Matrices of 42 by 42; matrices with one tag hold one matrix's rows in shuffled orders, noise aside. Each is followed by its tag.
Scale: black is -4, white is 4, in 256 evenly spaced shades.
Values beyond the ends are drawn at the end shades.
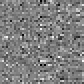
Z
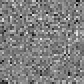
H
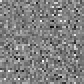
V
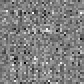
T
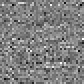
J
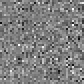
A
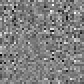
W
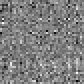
H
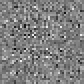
T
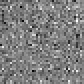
H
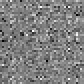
H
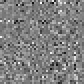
V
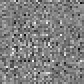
T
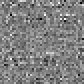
J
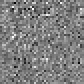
T
